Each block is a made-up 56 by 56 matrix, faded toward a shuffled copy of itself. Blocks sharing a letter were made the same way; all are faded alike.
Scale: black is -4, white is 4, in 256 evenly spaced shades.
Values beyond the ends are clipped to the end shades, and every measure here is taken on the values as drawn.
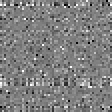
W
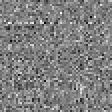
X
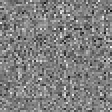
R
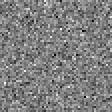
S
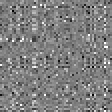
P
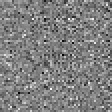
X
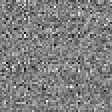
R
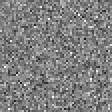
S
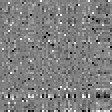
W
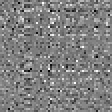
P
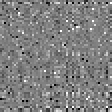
W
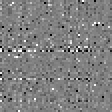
W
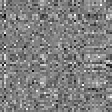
P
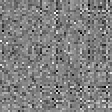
P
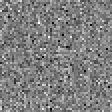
S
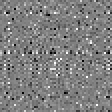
W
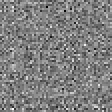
R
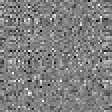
P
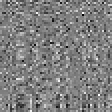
P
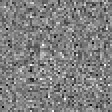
R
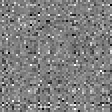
P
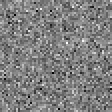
S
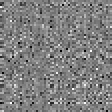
P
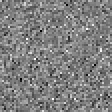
S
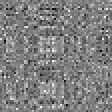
P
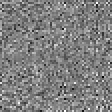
R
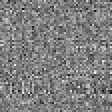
R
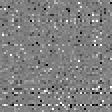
W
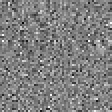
X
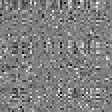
P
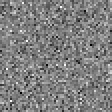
S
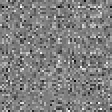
P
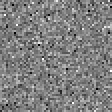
S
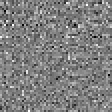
X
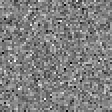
S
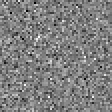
S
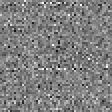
X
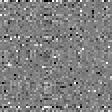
W
